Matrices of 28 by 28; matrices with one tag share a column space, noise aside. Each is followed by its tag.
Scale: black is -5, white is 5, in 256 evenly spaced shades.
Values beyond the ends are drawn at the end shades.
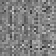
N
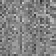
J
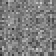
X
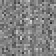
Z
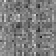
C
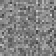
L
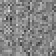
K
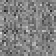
K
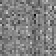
Z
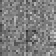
K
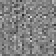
J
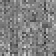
C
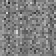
Z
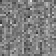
J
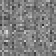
K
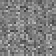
N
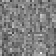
C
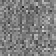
N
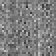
L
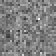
K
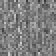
C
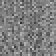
X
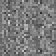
Z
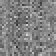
X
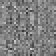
N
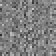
L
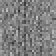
K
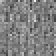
C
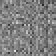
Z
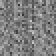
L
